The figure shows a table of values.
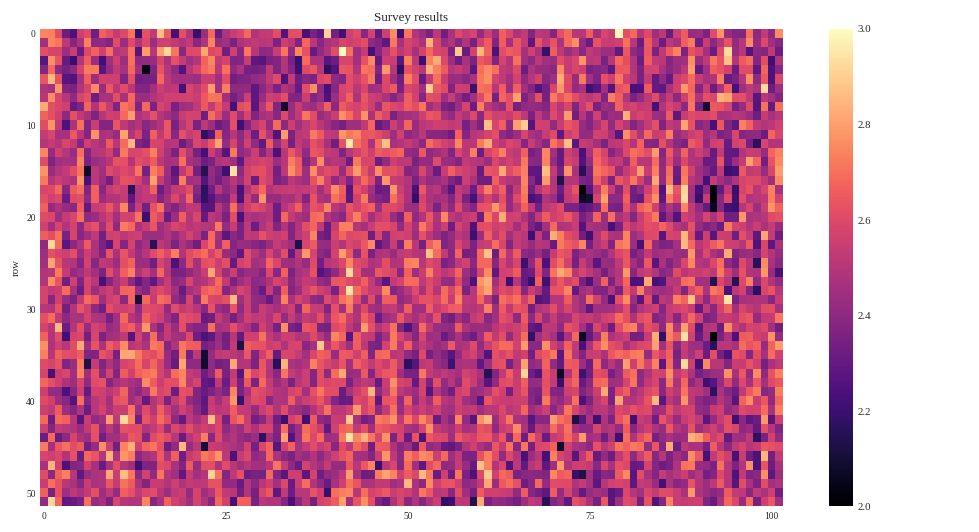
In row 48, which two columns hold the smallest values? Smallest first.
74, 73
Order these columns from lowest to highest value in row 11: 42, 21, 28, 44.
28, 21, 44, 42
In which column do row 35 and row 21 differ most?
94
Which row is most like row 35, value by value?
45
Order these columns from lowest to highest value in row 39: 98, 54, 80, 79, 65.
54, 65, 79, 80, 98
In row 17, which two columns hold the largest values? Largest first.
88, 86
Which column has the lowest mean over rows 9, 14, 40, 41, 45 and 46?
22
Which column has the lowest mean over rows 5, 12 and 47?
98
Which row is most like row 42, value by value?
48
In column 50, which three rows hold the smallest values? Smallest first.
36, 32, 44
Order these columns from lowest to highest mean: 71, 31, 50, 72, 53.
71, 31, 50, 53, 72
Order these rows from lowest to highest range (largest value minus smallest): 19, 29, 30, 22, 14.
30, 14, 22, 19, 29
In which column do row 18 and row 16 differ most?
92
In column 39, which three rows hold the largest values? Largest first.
0, 19, 41
